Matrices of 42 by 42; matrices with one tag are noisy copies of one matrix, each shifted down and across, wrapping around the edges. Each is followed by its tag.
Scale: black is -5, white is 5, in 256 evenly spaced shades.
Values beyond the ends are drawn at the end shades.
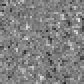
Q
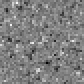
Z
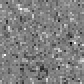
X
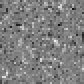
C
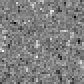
Q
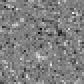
X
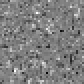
C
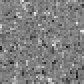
C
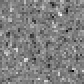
Q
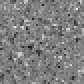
Z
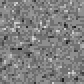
Z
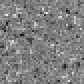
Z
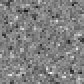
Z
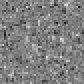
C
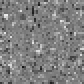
C
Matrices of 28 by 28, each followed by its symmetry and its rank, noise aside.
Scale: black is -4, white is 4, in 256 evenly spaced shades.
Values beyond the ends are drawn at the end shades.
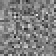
antisymmetric, rank six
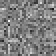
no symmetry, rank six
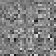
no symmetry, rank four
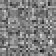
antisymmetric, rank six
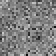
symmetric, rank six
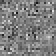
no symmetry, rank six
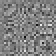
symmetric, rank four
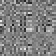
no symmetry, rank three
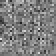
no symmetry, rank six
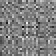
antisymmetric, rank four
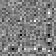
antisymmetric, rank four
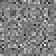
symmetric, rank four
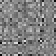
symmetric, rank three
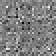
symmetric, rank six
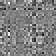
no symmetry, rank three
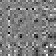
symmetric, rank three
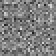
no symmetry, rank six
